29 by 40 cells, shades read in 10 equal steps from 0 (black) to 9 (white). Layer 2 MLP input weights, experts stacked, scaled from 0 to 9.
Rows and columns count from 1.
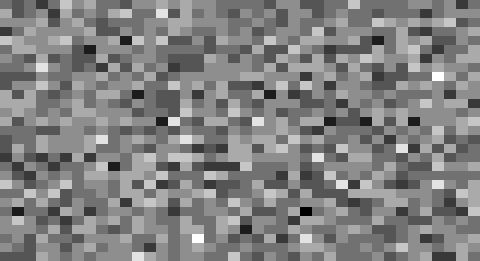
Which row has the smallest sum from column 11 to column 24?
11
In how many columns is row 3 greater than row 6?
21
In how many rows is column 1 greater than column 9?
9
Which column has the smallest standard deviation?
7
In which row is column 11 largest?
2
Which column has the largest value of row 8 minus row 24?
26
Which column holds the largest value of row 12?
36
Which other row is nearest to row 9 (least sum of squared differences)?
15
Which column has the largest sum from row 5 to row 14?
4
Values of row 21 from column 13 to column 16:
7 2 3 6
